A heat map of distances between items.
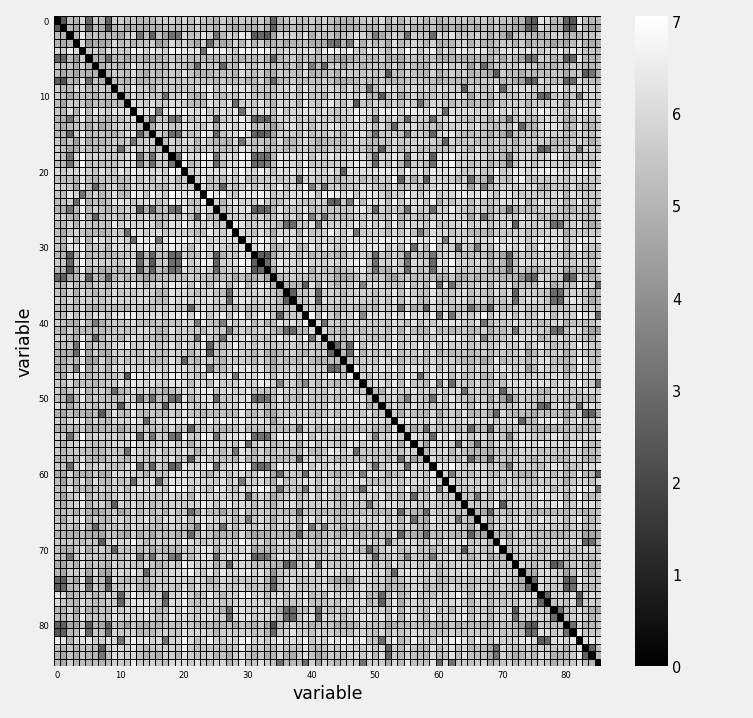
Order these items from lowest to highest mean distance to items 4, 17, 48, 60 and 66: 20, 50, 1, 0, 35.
35, 1, 0, 50, 20
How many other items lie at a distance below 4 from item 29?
3
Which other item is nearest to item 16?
61
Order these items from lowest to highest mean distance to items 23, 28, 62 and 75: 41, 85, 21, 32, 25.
85, 41, 21, 25, 32
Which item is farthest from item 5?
82
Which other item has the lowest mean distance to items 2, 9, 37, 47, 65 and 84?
68
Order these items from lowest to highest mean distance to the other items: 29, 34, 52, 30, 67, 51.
34, 52, 67, 51, 30, 29
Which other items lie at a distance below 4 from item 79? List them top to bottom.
27, 36, 37, 41, 72, 78
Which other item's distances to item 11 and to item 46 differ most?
47
